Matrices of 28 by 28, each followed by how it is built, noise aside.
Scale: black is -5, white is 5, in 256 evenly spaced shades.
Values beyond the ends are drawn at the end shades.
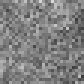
smooth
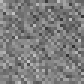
Toeplitz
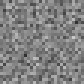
repeating columns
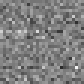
uneven rows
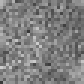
smooth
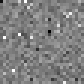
sparse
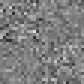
block diagonal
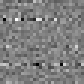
uneven rows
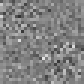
block diagonal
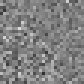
lower triangular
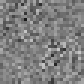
block diagonal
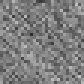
Toeplitz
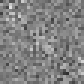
block diagonal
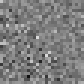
lower triangular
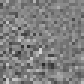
lower triangular
